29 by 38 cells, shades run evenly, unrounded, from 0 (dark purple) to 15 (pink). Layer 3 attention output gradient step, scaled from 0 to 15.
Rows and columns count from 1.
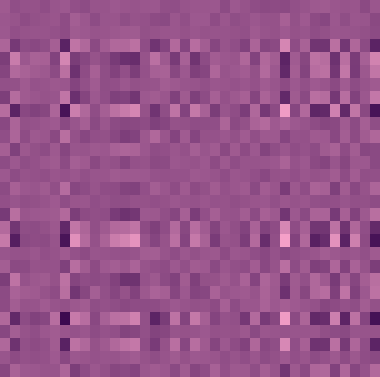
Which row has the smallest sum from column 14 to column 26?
22
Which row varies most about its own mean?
19
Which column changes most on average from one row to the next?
29
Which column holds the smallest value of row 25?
7
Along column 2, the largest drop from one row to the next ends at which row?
9
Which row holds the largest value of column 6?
25
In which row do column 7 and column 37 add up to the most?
5
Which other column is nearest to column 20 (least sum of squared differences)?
12
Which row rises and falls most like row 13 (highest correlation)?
2
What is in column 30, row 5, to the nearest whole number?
8
